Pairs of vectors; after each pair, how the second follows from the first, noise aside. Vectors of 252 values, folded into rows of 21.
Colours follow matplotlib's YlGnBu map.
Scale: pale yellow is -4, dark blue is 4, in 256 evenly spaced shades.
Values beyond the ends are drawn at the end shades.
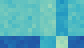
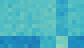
shrunk.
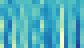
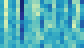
reversed, negated.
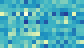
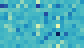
reversed, negated, partly zeroed.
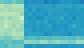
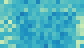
wrapped around, partly zeroed.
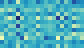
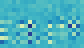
wrapped around, partly zeroed.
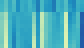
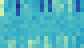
reversed, negated, partly zeroed.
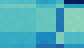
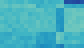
shrunk.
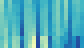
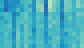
reversed, shrunk.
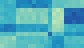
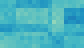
shrunk.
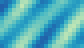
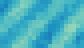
shrunk.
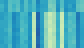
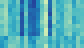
reversed, negated.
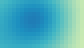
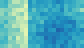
wrapped around.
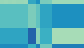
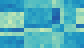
wrapped around.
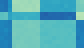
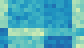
reversed, negated.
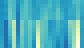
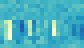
wrapped around, partly zeroed.
